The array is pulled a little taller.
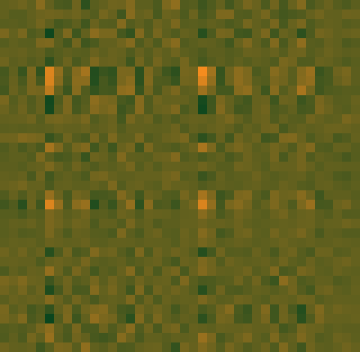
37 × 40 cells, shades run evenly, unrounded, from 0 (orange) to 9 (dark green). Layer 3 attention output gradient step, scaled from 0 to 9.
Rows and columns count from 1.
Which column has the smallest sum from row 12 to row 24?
6
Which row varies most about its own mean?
8
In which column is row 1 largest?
10
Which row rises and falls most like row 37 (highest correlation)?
28
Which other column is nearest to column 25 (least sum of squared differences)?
36
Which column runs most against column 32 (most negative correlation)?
20
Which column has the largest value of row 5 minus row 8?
23
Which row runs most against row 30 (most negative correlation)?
29
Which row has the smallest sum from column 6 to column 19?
22
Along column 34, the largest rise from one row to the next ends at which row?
11
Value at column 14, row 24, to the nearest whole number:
6
